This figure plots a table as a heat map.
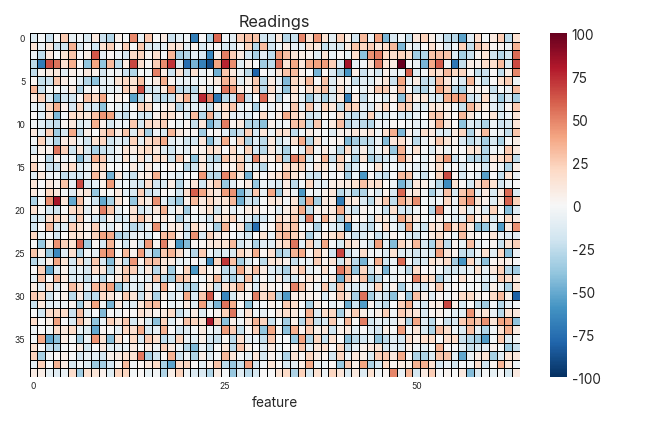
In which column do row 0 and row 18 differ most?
21
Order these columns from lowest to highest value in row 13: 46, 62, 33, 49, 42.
33, 42, 49, 46, 62
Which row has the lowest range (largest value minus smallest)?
15
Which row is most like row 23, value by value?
9
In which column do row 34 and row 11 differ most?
48
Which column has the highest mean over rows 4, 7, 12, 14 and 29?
34
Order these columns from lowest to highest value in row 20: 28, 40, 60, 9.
28, 60, 40, 9
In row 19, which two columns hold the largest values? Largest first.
3, 62
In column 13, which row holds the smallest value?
7
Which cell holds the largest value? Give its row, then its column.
3, 48
